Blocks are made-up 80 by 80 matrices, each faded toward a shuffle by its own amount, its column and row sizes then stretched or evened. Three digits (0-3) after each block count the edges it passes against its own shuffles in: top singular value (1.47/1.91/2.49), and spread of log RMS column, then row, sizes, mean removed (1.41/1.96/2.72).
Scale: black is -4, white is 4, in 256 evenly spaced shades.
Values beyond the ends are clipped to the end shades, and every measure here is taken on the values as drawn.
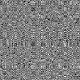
3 2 1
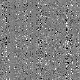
0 3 1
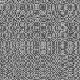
3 0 0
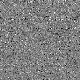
1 0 1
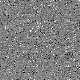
1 1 1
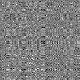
3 0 2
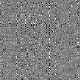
2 3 1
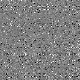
2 1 2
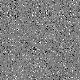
1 1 1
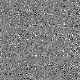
0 2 2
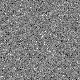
0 0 0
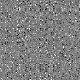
2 2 0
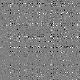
2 2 3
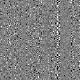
2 3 0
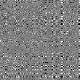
3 2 3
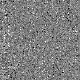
0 2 0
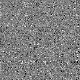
0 1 2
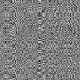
3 3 0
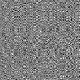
3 2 1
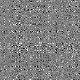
2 2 3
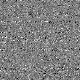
0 0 2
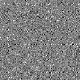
2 1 2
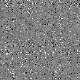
0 2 2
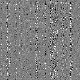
2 3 0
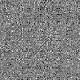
2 1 1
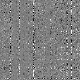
2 3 1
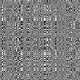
3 3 2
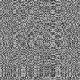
3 1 2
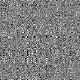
2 2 2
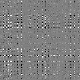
3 3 3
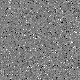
0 0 1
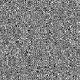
2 1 1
